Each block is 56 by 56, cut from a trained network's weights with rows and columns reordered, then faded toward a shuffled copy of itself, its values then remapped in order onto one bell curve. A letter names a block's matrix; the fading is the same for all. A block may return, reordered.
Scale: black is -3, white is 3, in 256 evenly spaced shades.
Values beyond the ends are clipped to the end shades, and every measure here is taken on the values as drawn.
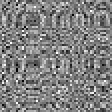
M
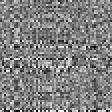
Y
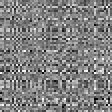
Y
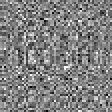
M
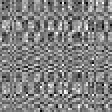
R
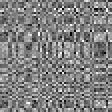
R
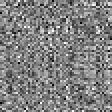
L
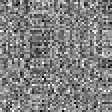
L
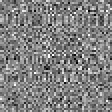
M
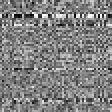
Y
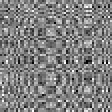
R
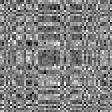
R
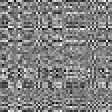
Y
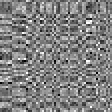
R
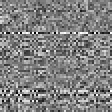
Y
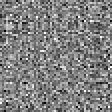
L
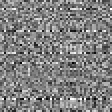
Y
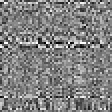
Y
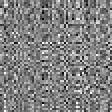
M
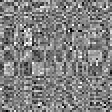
M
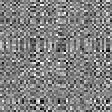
R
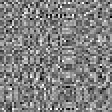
M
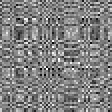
R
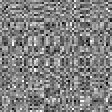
M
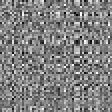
Y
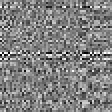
Y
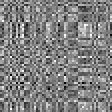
R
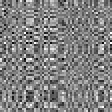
R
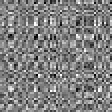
R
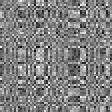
R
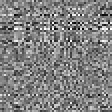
Y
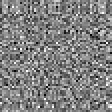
M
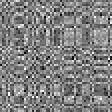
R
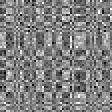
R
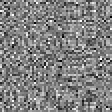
L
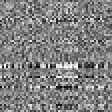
Y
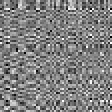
R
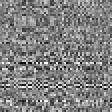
Y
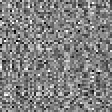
L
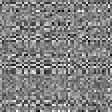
Y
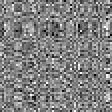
M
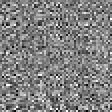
L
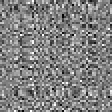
M
